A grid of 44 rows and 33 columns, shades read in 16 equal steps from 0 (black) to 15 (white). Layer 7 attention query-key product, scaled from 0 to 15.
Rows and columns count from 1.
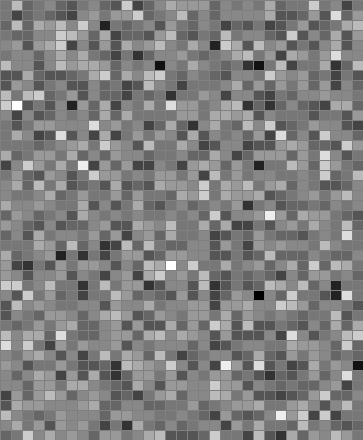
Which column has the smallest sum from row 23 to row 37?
20
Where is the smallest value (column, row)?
24, 30
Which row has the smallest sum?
26
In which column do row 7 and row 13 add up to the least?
15
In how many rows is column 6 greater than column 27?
20
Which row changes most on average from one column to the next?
14
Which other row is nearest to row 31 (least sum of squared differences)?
41
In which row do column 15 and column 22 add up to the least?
7
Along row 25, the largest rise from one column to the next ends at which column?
12
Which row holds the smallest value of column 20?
5
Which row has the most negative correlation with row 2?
9
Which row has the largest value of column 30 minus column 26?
40
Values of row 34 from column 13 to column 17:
6 10 11 8 10
